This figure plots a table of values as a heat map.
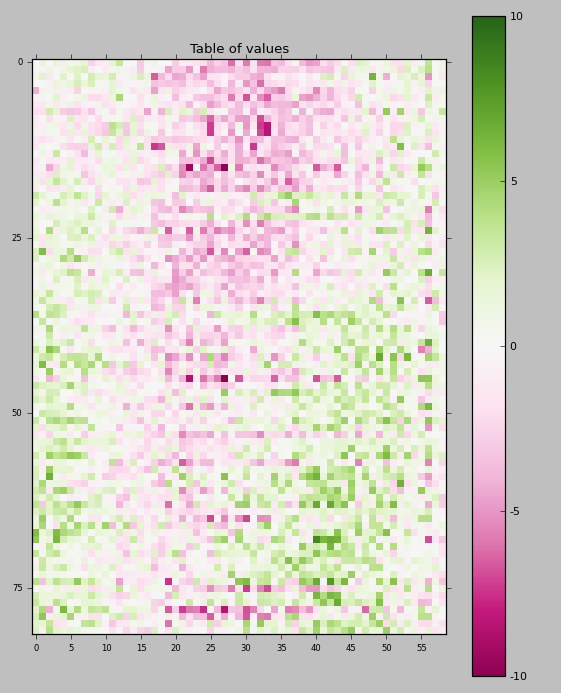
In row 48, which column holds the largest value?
52
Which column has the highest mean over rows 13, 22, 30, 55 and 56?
50
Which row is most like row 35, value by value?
20
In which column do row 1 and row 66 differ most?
33
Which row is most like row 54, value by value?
64
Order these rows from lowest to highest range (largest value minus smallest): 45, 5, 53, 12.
53, 5, 12, 45
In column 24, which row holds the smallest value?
78
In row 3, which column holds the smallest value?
32
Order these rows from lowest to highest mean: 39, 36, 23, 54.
23, 39, 54, 36
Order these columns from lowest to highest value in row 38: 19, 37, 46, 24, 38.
19, 37, 24, 46, 38
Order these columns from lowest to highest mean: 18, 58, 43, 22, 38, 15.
22, 18, 15, 58, 38, 43
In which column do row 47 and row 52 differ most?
37
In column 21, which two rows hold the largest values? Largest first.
59, 34
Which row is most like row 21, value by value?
57
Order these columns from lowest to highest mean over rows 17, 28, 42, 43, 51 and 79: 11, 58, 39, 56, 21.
21, 39, 11, 58, 56
